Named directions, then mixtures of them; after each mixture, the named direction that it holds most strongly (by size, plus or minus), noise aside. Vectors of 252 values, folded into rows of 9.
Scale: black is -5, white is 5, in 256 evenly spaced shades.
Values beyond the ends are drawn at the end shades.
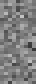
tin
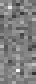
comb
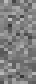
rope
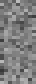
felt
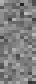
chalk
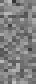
rope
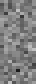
tin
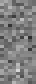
comb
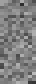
chalk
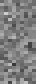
tin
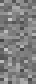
felt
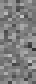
tin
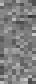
felt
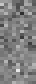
comb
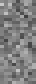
tin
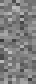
felt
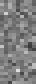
tin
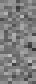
tin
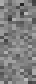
chalk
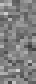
tin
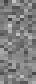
rope
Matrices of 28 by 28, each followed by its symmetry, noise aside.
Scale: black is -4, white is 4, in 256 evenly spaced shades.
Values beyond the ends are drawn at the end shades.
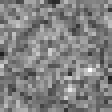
symmetric.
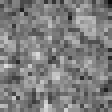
symmetric across the other diagonal.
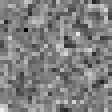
symmetric across the other diagonal.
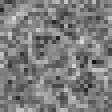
symmetric.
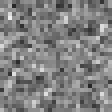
same after a half turn.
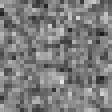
mirrored top to bottom.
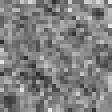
symmetric across the other diagonal.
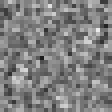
same after a half turn.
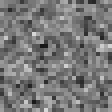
symmetric.
